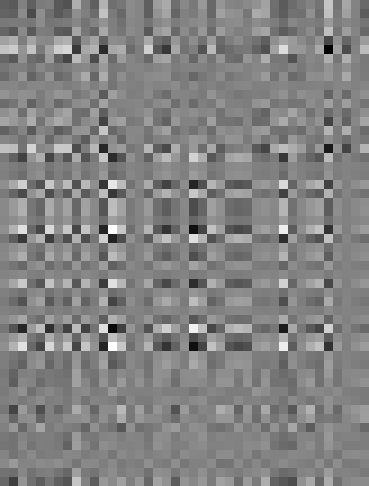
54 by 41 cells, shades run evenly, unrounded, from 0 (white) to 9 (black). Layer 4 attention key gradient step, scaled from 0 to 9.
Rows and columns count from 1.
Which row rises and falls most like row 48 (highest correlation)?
45
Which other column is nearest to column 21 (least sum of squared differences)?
40
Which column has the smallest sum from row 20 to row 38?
13
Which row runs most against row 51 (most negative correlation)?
52
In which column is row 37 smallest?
22
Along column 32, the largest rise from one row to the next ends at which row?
27
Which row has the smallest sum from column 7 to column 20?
6
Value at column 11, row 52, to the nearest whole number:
4
